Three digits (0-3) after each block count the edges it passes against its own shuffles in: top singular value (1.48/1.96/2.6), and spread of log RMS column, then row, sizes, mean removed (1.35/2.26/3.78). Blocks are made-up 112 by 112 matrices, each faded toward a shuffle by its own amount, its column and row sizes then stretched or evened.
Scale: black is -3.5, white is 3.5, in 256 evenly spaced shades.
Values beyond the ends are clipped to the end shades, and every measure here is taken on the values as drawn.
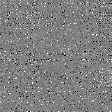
1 1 2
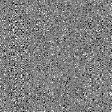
2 2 1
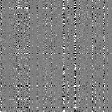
3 3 2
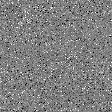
0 0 1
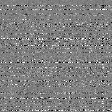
1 1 3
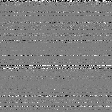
2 0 3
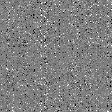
0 2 1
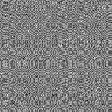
3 1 0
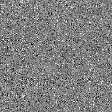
1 1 1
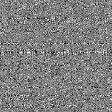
2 0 2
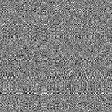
3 0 2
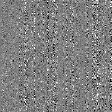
0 3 0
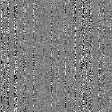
1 3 0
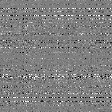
2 1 3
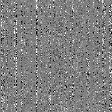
2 3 1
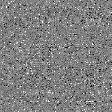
2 1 1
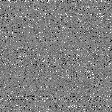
0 0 2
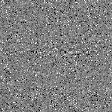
1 1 1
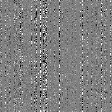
2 3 1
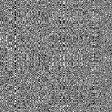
3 2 0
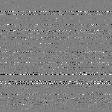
2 0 3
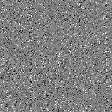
2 1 0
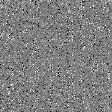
0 2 0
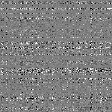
0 2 3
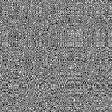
3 0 1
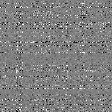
0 2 3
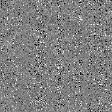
1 2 1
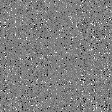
1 2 1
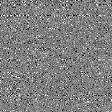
2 1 2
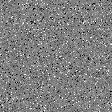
1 0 1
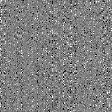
2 2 0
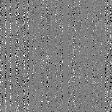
1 3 1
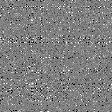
2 1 2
